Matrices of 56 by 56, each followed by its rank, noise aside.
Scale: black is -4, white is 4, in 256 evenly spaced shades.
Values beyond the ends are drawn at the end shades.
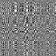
four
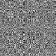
seven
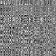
five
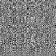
seven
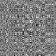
six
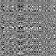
four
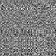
six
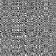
five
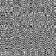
four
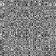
six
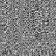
eight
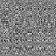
six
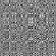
four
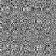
six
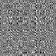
five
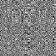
six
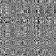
five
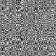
six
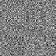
eight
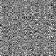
seven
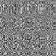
seven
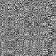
six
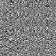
seven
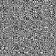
seven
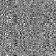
seven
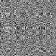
six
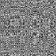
six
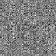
eight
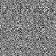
six
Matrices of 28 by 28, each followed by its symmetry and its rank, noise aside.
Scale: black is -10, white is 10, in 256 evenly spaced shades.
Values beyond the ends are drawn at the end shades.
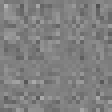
no symmetry, rank three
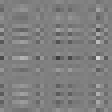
no symmetry, rank one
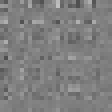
no symmetry, rank three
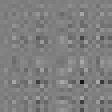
symmetric, rank two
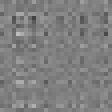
antisymmetric, rank two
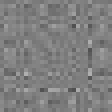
antisymmetric, rank two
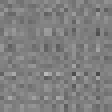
no symmetry, rank three
